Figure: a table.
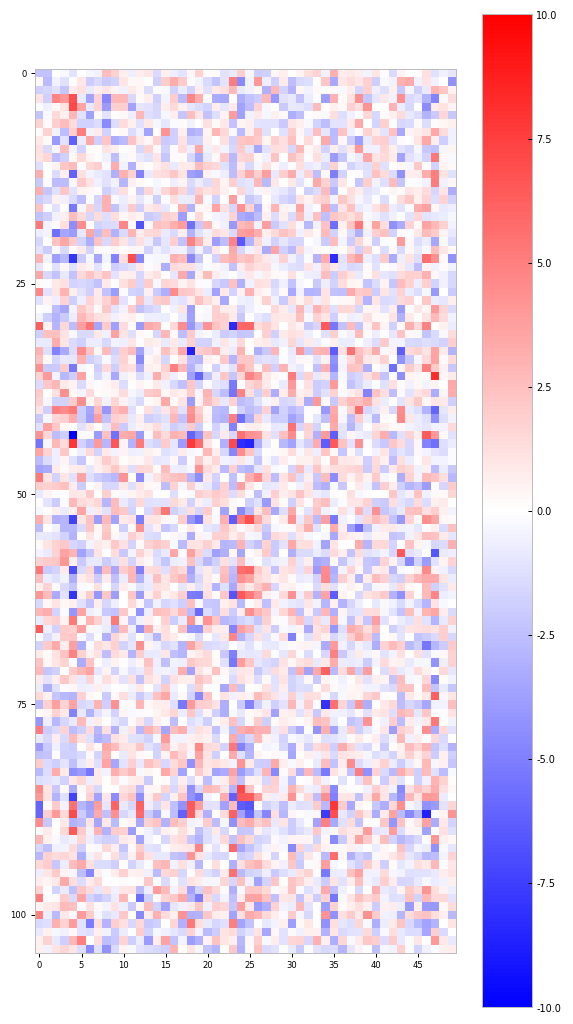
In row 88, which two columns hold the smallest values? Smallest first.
46, 34
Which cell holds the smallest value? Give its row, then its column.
43, 4
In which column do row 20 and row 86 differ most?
24
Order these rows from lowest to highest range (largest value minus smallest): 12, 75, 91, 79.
79, 91, 12, 75
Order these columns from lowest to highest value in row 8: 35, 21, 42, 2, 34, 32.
2, 35, 42, 21, 32, 34
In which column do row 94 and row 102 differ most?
34
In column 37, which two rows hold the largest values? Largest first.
33, 82
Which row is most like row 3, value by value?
40
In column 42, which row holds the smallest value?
35
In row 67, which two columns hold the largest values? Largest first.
23, 38
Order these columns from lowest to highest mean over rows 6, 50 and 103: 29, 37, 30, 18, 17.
18, 29, 17, 37, 30
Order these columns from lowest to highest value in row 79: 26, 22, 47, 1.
1, 22, 47, 26
